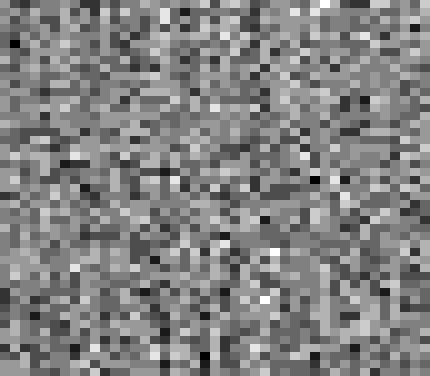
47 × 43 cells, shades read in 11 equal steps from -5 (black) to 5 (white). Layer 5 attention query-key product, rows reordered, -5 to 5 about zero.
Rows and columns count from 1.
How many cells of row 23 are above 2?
4
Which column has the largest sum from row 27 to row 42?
33
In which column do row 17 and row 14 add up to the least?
35
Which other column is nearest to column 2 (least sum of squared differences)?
12
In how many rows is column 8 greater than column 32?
18
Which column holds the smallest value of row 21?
7
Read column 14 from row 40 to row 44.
3 1 1 -1 0
